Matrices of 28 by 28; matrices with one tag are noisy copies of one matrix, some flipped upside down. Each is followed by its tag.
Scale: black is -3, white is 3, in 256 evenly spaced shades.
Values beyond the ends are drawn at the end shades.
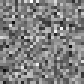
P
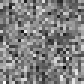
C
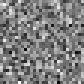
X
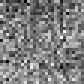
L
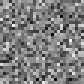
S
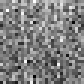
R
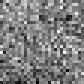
L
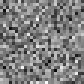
P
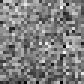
L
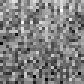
R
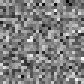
S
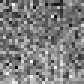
R
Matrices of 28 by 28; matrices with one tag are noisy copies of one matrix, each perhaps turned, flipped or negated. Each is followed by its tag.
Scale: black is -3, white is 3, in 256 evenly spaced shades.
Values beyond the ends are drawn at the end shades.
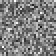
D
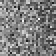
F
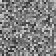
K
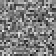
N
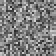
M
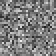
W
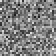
K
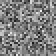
M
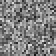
M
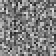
N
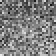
F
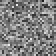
D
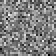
K
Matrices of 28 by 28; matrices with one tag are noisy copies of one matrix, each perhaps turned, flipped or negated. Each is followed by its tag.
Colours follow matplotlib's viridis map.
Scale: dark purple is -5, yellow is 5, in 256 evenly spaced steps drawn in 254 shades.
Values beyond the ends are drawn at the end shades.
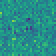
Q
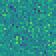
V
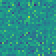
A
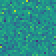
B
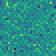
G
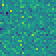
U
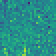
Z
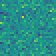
U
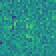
Q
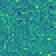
G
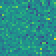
G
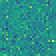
G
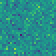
G
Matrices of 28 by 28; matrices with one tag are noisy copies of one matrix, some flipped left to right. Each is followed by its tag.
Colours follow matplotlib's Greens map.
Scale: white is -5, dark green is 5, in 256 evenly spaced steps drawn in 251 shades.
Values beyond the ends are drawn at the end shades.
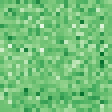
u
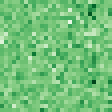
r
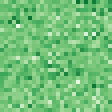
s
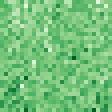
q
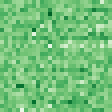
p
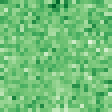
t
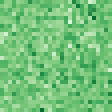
r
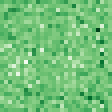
u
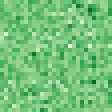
r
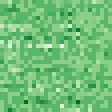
p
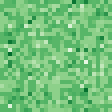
u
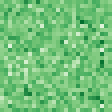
u
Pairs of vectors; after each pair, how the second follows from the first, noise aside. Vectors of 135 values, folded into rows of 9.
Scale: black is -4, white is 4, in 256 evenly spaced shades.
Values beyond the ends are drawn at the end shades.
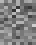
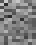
wrapped around, negated.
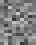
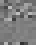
partly zeroed.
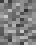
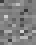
partly zeroed.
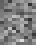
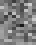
wrapped around, negated.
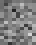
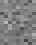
wrapped around, shrunk.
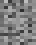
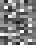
negated, scaled up.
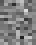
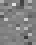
negated, partly zeroed.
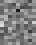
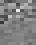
negated, partly zeroed.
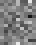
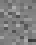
partly zeroed.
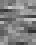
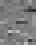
wrapped around, partly zeroed.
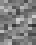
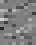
reversed, negated, partly zeroed.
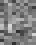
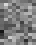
wrapped around, negated.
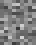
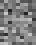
wrapped around, negated.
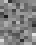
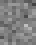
wrapped around, shrunk.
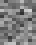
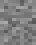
wrapped around, shrunk.
